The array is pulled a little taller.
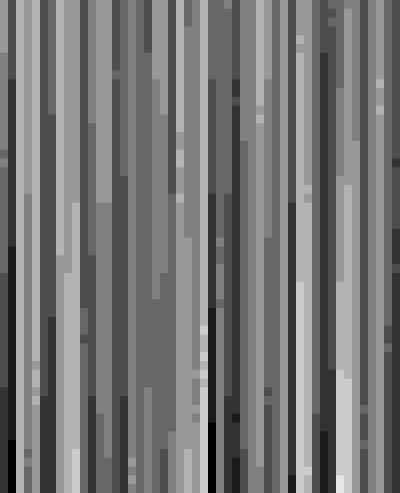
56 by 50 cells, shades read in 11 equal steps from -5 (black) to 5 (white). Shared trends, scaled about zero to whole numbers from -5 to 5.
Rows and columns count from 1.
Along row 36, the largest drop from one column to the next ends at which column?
27
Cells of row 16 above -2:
37
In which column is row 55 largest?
43
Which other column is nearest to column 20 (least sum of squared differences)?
21
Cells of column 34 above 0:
9
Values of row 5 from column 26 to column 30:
2 -1 -1 -1 -2
